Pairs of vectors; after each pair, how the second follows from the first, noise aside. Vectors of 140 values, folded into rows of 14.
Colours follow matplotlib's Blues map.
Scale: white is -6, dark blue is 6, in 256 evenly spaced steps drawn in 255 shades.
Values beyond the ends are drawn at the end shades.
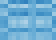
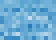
reversed, partly zeroed.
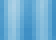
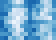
wrapped around, scaled up.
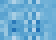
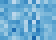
copied.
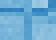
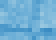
wrapped around, shrunk.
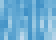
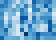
wrapped around, scaled up.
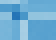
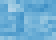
wrapped around, negated, shrunk.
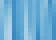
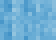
wrapped around, negated, shrunk.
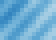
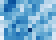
wrapped around, scaled up.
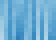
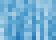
copied.
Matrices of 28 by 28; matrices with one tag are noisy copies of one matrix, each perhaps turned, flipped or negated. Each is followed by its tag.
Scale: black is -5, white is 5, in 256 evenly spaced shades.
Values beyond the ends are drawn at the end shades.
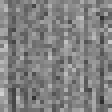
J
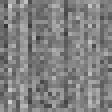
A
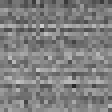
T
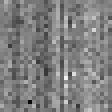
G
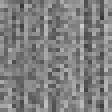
A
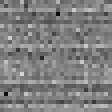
A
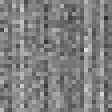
A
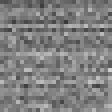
T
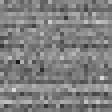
A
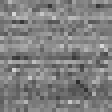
G
